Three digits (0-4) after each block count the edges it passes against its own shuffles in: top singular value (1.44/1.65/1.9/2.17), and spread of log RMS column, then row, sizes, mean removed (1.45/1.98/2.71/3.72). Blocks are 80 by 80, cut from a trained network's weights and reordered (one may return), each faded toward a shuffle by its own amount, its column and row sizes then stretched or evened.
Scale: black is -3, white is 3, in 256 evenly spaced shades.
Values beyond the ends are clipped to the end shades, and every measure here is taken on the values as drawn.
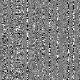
3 4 0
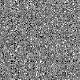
2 2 1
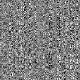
2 3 0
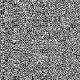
4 2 1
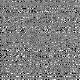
0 1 4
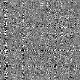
3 2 2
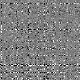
4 3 3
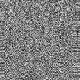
4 0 0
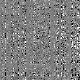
0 4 2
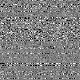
1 0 4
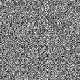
4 0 0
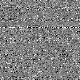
2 0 3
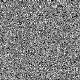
2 0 1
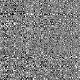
2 2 3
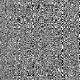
4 3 1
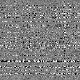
2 1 4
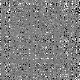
1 3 2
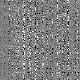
1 4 2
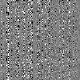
1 4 1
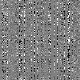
0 4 2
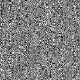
2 3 0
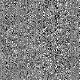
0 3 1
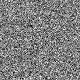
1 0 0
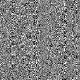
3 3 0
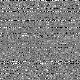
1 0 4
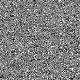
0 1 1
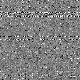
3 0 3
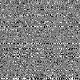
4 1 3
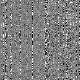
1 4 0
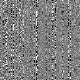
3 4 0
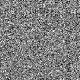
2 0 0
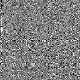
2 2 1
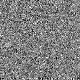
2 0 1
